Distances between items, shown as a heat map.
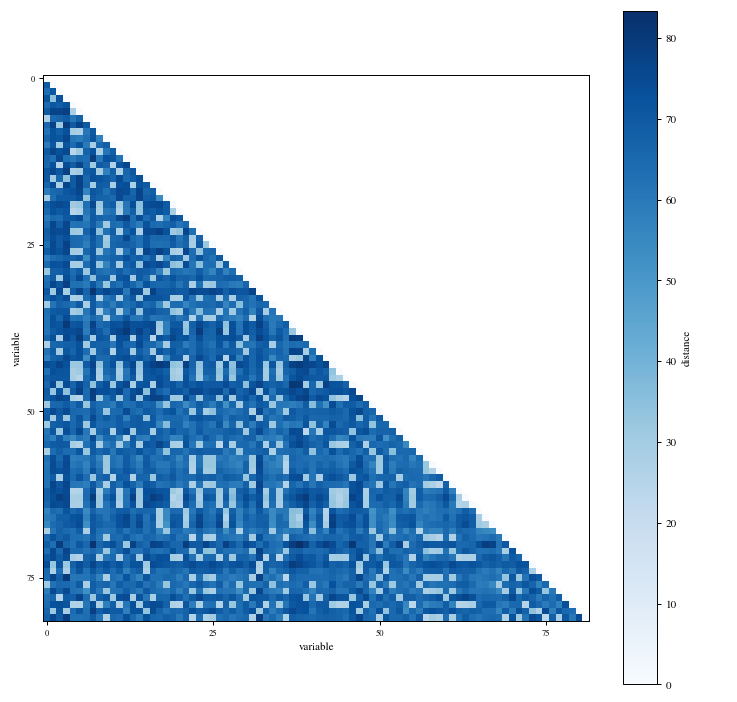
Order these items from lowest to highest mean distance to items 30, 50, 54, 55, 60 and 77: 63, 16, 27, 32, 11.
16, 11, 63, 27, 32
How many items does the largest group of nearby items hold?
22
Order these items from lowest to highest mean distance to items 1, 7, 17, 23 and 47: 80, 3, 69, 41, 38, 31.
80, 3, 41, 38, 69, 31
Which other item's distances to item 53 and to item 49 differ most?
39
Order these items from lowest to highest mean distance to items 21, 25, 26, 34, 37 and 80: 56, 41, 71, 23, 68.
68, 56, 71, 23, 41
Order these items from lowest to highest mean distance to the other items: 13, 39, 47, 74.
74, 13, 39, 47
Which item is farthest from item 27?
70
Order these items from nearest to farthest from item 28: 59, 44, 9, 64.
64, 44, 9, 59
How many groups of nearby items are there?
7
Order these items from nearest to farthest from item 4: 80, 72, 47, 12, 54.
72, 54, 12, 80, 47
